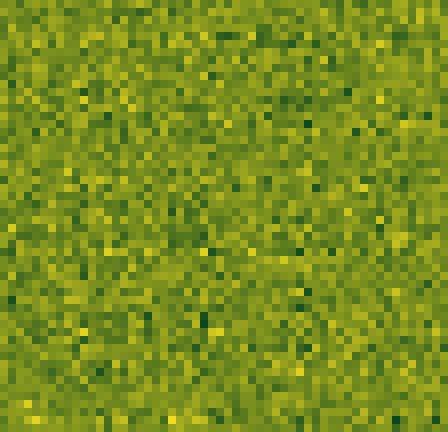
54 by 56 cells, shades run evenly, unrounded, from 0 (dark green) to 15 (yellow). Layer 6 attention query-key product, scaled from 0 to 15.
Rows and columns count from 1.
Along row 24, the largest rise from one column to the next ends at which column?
12
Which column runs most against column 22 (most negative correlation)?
50
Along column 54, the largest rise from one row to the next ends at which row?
16
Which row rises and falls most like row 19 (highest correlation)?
53
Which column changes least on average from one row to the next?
33
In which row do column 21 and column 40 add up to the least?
6
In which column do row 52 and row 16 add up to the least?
39
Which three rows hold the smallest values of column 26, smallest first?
41, 40, 30
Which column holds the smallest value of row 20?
27
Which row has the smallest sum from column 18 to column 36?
44
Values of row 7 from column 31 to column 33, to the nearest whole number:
5 6 8
